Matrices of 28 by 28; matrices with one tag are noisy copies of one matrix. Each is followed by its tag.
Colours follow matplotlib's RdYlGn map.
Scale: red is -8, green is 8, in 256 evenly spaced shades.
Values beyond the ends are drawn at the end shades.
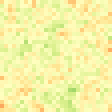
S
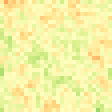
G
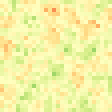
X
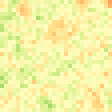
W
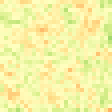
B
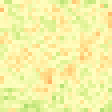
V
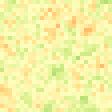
X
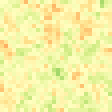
X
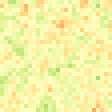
W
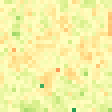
V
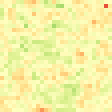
S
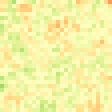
W
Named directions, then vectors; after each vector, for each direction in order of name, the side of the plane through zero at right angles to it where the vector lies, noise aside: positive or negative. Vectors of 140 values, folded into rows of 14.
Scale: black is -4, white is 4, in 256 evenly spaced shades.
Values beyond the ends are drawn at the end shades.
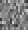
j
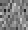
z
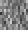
negative, negative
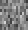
positive, positive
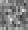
negative, negative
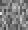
positive, positive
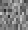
positive, positive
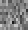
negative, negative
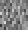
positive, positive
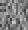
positive, positive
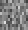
positive, positive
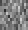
positive, positive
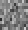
positive, negative
